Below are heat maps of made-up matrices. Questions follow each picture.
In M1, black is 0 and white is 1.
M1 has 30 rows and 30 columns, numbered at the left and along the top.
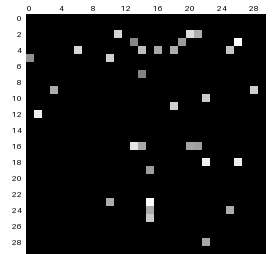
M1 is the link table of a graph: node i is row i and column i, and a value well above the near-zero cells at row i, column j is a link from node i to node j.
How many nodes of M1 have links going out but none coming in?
8
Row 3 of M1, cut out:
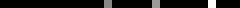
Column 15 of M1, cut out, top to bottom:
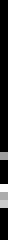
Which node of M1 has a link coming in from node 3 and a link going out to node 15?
node 19
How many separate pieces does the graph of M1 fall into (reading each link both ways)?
6
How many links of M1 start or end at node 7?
1
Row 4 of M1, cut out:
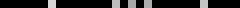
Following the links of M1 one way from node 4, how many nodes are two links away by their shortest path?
6
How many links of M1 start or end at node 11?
2
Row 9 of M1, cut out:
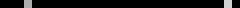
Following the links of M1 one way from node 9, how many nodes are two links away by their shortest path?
4
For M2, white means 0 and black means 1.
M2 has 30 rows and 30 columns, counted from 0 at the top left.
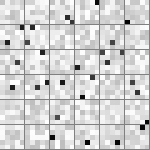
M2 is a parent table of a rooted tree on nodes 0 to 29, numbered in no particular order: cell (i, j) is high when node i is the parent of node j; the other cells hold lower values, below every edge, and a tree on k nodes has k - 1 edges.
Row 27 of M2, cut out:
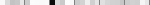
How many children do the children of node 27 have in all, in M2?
3
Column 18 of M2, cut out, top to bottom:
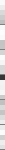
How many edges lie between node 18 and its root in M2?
7
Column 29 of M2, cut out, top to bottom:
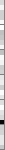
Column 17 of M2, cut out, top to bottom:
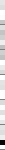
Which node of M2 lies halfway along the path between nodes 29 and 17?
5
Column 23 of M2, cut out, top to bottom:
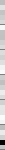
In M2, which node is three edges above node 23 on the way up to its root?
4
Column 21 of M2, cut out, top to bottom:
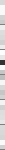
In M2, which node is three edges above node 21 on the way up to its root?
19
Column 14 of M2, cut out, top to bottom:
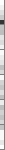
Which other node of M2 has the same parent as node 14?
25
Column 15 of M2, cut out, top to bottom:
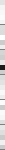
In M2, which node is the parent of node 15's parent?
3
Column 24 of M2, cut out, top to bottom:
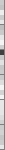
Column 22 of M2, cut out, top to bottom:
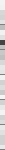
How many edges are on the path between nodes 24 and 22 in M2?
3
